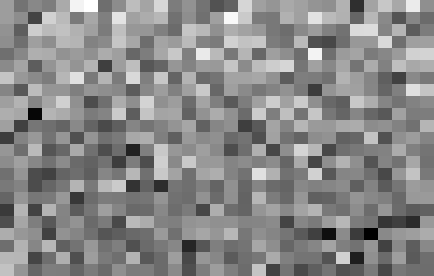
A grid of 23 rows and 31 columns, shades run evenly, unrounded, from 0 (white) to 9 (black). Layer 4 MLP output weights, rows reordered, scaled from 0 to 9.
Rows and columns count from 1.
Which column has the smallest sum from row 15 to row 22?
2
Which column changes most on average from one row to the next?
23
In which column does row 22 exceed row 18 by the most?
26
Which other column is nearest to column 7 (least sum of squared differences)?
18
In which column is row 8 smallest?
30
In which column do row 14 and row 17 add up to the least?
12
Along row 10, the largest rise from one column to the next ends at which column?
3
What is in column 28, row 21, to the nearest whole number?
7
